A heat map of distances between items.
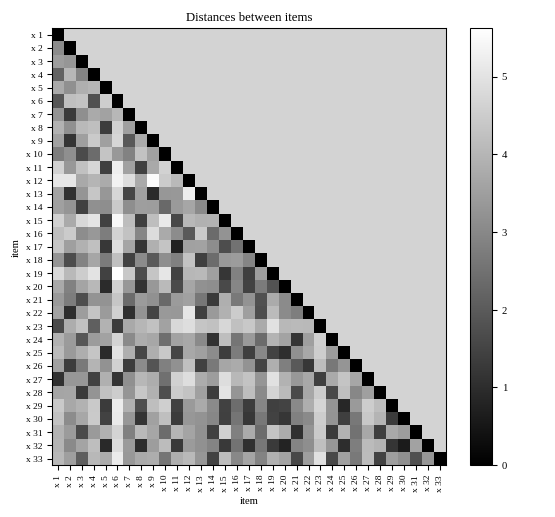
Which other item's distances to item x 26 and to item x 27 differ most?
x 6
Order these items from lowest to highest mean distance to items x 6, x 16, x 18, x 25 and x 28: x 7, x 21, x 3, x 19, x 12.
x 21, x 3, x 7, x 19, x 12
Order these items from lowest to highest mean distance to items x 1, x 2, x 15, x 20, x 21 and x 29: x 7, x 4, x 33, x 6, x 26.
x 26, x 7, x 33, x 4, x 6
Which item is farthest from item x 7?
x 12
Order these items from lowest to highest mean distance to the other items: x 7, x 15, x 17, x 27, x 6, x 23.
x 17, x 7, x 15, x 27, x 23, x 6
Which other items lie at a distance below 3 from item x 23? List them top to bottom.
x 1, x 4, x 6, x 27
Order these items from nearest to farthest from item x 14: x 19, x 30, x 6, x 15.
x 30, x 19, x 15, x 6
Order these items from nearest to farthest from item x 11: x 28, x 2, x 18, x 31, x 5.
x 5, x 18, x 2, x 31, x 28
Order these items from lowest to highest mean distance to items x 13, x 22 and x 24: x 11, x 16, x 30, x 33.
x 33, x 30, x 11, x 16
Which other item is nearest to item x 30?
x 32
